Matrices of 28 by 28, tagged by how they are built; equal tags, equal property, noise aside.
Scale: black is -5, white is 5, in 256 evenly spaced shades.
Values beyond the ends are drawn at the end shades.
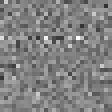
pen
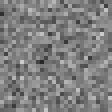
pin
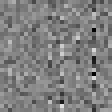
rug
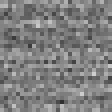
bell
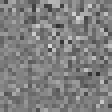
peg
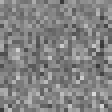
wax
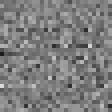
pen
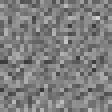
wax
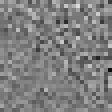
peg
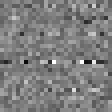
pen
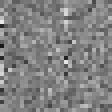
rug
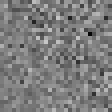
peg
